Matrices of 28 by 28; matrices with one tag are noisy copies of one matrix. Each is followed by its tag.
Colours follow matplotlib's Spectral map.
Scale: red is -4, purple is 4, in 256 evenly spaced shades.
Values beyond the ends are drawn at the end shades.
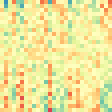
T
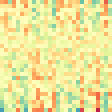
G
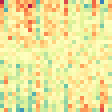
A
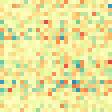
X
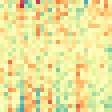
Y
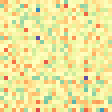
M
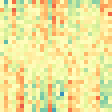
T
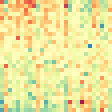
A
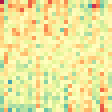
A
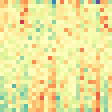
G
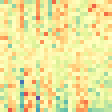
Y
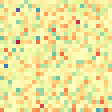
M
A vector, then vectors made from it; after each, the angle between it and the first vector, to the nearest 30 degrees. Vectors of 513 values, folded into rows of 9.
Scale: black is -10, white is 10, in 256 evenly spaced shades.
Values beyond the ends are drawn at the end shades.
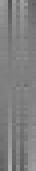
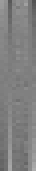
30 degrees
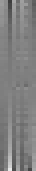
30 degrees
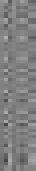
60 degrees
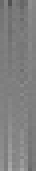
90 degrees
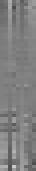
150 degrees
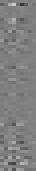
90 degrees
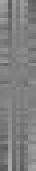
30 degrees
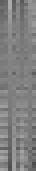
150 degrees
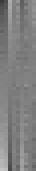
150 degrees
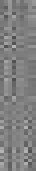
120 degrees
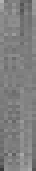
90 degrees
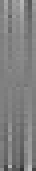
60 degrees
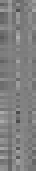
120 degrees
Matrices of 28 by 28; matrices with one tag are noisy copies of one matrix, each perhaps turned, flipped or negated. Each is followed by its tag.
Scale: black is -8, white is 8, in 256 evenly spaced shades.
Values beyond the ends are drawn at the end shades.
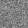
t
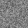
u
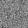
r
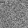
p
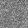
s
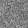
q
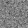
u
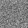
s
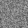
u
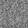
s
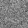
q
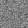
r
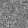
p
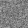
u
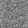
s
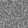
t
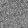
p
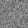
u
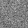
q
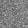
p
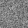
r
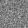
r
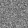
t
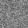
r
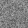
q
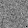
u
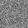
s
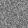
t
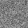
p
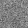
q
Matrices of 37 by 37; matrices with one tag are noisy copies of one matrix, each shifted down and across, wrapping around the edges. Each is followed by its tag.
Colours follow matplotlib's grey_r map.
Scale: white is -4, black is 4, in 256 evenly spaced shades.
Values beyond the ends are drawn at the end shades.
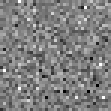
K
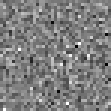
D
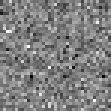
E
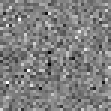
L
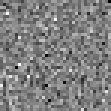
D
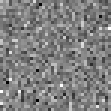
D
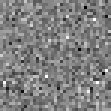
D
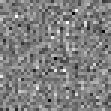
D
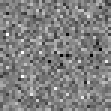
K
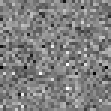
K
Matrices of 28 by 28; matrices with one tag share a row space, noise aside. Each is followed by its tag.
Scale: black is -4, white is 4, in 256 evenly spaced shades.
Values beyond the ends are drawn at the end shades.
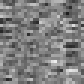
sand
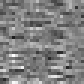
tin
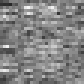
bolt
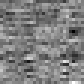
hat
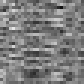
tin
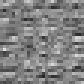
bolt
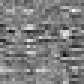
hat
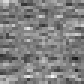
bolt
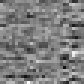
hat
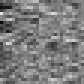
sand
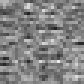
bolt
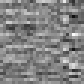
hat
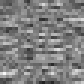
bolt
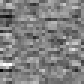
sand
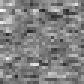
sand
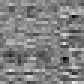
hat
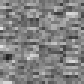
sand
